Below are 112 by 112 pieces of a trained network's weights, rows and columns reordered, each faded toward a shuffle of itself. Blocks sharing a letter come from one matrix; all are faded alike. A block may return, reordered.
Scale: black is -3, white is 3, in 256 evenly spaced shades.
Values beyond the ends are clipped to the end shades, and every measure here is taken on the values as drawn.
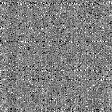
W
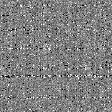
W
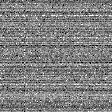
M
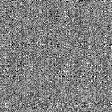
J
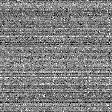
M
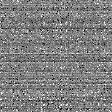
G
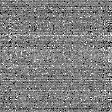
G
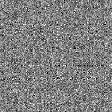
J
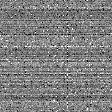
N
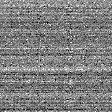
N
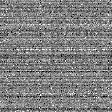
M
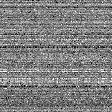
M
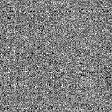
J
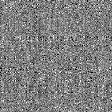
J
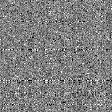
J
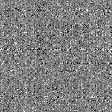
W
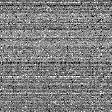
M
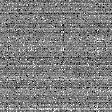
G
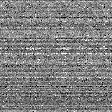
M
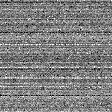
M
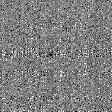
W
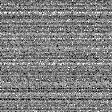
M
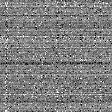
G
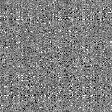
W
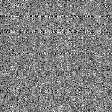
J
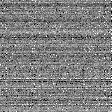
N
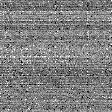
N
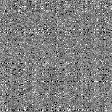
W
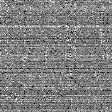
G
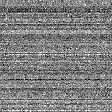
M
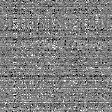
G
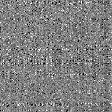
W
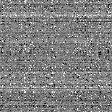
G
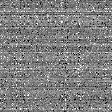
G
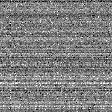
M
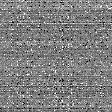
G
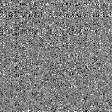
W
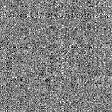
J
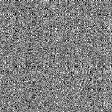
J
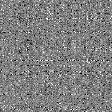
W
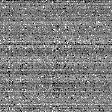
G
